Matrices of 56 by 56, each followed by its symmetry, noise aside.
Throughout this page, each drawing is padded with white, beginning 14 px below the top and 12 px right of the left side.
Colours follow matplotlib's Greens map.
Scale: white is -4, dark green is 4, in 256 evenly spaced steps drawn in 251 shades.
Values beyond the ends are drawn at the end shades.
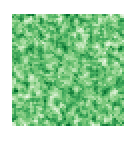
same after a half turn.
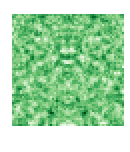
mirrored left to right.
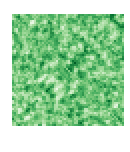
symmetric across the other diagonal.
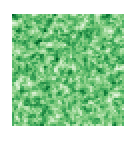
no symmetry.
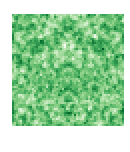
mirrored left to right.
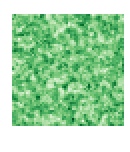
no symmetry.
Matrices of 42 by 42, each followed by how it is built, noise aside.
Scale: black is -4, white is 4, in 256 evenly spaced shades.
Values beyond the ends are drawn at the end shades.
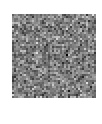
repeating columns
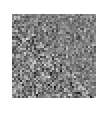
lower triangular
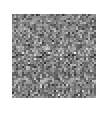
repeating columns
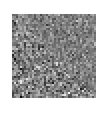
lower triangular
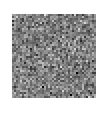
noise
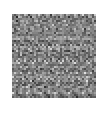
repeating columns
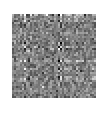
low rank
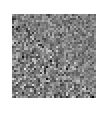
lower triangular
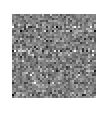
uneven rows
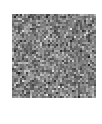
noise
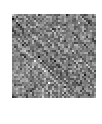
Toeplitz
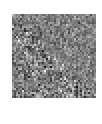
lower triangular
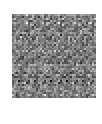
repeating columns
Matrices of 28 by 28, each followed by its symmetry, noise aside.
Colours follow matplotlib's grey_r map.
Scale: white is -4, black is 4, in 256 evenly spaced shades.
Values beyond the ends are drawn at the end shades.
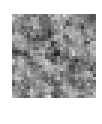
symmetric across the other diagonal.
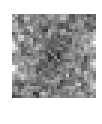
same after a half turn.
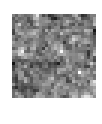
no symmetry.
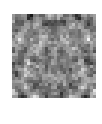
mirrored left to right.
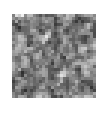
same after a half turn.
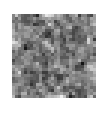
same after a half turn.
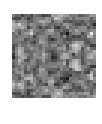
mirrored top to bottom.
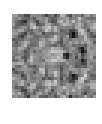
mirrored top to bottom.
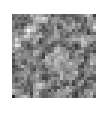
symmetric.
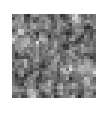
same after a half turn.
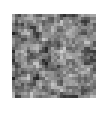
mirrored top to bottom.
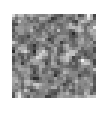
same after a half turn.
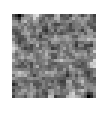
same after a half turn.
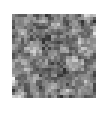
same after a half turn.
